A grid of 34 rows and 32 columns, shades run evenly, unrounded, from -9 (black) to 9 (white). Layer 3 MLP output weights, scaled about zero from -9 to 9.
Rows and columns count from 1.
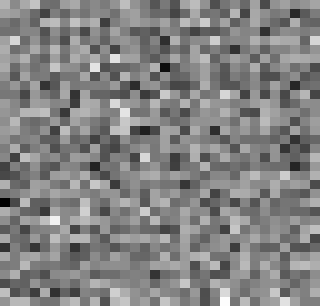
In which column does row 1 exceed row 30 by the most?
20
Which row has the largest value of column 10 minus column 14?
8
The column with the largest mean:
13
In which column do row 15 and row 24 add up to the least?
22
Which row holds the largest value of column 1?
33
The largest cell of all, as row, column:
34, 23
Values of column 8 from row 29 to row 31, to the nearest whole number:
-3 -2 2
